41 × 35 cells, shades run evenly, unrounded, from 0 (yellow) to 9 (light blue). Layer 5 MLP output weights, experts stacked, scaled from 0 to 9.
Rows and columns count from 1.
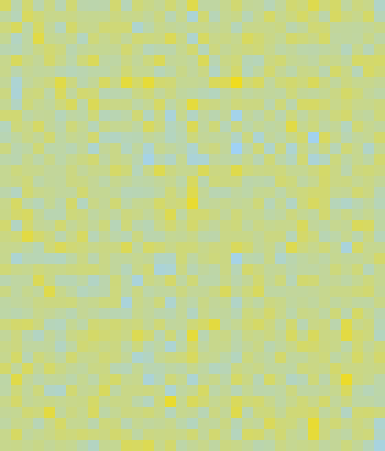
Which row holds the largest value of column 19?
15
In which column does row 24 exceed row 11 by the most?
2
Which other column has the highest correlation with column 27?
14
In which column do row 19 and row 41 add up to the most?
35
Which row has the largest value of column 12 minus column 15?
28
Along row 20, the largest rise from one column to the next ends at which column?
17
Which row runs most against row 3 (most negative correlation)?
9
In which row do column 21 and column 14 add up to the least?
8
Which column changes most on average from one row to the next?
18
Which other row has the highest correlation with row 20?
37
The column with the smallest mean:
29
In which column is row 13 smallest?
30
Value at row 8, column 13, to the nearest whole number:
3
